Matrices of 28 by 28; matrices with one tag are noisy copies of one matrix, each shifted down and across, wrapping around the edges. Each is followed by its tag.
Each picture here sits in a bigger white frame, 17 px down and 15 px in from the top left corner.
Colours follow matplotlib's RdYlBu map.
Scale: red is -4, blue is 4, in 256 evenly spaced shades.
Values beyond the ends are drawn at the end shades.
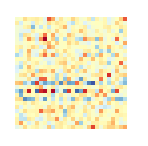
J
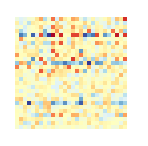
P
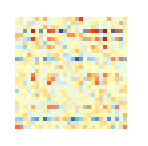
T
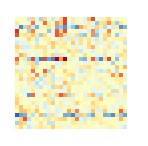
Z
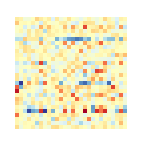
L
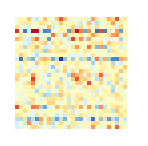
T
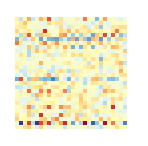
P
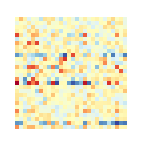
L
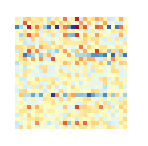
P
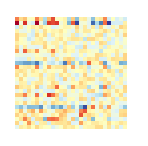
L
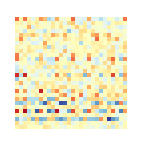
J
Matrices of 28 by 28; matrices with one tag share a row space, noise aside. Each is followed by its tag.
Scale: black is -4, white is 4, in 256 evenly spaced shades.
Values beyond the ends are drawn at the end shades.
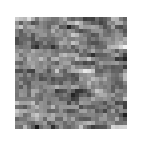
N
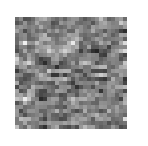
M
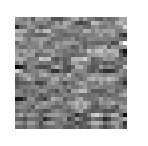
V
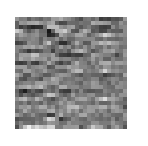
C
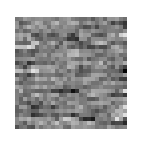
N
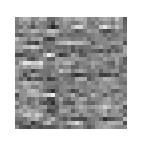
C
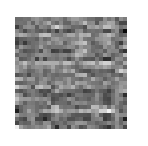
V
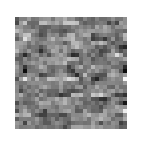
M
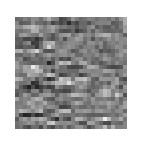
C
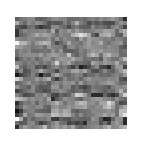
V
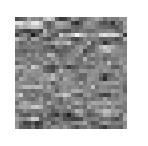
C
